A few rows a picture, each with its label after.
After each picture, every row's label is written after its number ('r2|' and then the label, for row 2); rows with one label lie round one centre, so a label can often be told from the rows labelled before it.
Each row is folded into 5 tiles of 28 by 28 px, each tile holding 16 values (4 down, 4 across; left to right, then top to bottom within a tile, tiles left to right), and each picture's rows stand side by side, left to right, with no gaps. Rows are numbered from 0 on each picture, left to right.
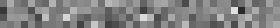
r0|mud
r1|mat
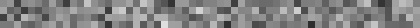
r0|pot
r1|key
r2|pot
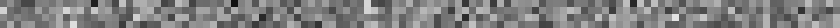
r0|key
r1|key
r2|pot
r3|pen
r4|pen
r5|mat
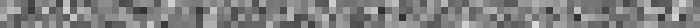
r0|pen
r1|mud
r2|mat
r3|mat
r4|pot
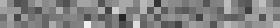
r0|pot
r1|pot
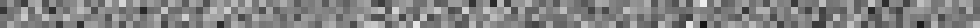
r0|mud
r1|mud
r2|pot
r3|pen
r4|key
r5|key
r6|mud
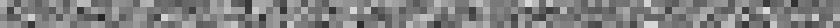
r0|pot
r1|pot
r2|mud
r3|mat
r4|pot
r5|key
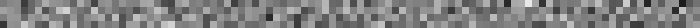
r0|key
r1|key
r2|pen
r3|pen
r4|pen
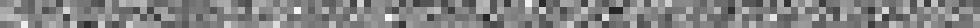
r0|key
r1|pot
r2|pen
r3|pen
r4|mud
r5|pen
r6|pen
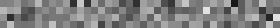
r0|pen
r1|key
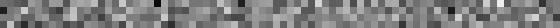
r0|mud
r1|pot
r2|pen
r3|pen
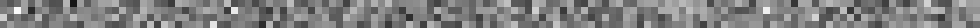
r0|pen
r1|key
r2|mud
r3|pot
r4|mud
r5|key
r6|pot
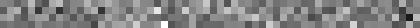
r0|mat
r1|pen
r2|key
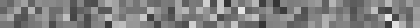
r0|mat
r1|pen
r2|mat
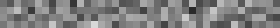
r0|pen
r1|mud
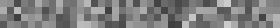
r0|pot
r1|pot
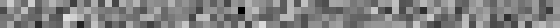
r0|mud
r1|mat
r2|mat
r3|mat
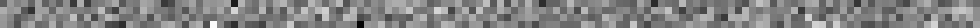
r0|pen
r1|key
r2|mud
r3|pen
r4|key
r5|mat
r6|pot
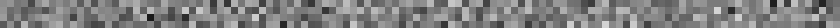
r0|key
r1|pen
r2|key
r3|mud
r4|key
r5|pen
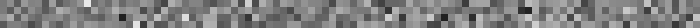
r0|pot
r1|mud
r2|pot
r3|mat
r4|key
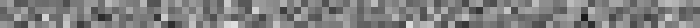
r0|mud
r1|pot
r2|mud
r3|mud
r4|mat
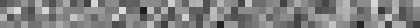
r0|pen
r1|mud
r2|mat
